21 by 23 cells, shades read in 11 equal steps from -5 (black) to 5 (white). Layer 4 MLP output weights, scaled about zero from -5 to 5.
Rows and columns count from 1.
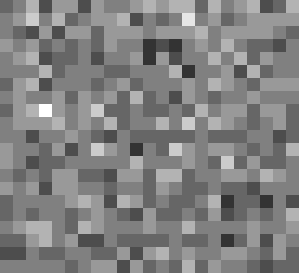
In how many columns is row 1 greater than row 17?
13
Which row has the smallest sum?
11
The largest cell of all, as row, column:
9, 4
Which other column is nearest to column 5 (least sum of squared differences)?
2
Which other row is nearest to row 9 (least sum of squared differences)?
18
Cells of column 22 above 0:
7
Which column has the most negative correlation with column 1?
22
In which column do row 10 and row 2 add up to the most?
15
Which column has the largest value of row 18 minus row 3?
3
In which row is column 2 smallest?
20
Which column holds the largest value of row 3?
16
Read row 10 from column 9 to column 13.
2 -1 0 0 2
